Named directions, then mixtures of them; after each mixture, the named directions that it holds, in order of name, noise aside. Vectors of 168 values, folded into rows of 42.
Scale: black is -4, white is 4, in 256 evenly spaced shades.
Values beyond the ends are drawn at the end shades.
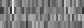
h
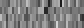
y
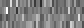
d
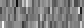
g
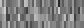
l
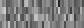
l.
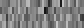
y.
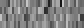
y.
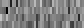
d.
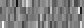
g.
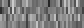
h, y.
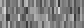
l.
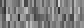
l.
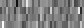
g.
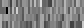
d, h.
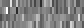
d.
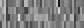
l.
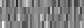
g, l.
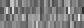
d, h.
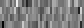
g.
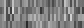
h, l.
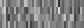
l.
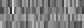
h.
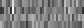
h.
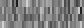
g, h.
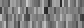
y.
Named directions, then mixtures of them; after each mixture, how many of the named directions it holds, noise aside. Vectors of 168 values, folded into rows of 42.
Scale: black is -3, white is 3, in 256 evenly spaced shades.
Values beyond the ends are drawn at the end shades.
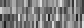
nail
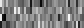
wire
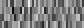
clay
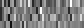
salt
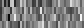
two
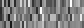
one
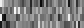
one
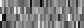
one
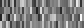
three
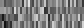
four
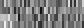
four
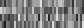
one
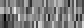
two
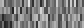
four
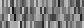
two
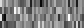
one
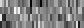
one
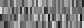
two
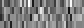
two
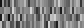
four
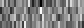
three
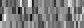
four
